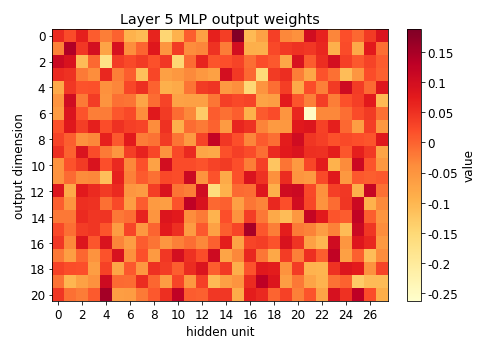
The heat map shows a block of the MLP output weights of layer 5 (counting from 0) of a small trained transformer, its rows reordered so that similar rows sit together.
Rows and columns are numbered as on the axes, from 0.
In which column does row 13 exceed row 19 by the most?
25
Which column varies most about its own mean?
21
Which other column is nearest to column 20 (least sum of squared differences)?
0
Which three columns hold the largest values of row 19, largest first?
17, 4, 18
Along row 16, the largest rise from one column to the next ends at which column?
23
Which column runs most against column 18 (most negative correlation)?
9
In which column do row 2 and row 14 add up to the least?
19
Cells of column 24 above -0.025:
15
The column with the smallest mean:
27
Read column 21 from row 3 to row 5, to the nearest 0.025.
-0.075 0.025 -0.025
